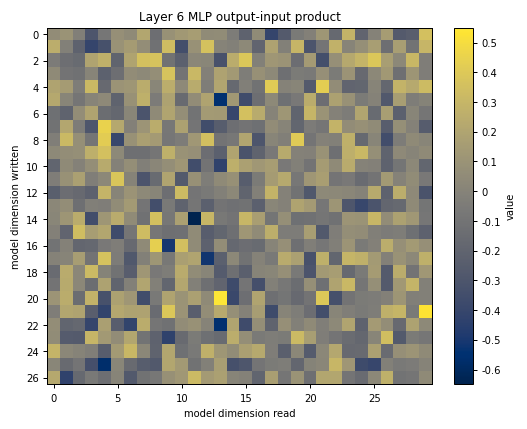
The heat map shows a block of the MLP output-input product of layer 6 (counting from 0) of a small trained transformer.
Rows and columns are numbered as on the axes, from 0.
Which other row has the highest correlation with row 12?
7
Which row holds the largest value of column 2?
15
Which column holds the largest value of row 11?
5
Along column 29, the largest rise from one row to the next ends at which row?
21
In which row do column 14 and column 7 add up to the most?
2
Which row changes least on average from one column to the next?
13
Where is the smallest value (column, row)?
11, 14
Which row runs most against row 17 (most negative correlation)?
24
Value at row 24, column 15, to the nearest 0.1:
0.2
